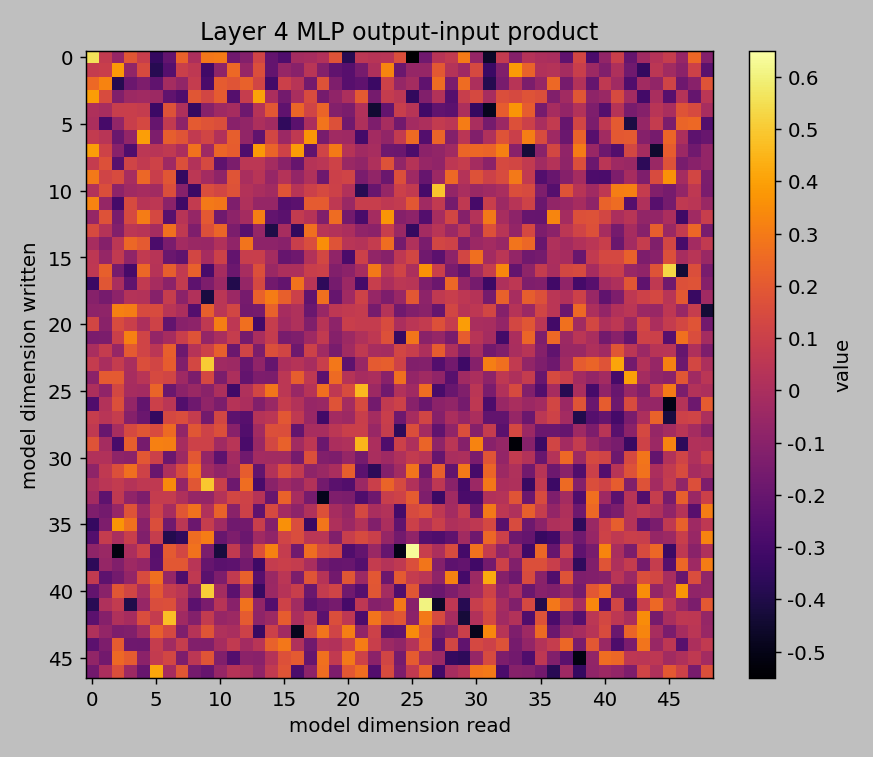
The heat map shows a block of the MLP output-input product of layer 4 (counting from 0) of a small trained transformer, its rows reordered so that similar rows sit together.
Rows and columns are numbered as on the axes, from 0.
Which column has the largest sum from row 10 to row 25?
4
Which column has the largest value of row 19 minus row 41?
3
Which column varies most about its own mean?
31
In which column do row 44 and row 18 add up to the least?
9
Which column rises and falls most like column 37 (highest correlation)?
39
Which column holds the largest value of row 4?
33
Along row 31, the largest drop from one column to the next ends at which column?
30
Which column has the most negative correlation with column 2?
17
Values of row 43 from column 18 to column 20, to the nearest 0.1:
0.3 0.1 0.3
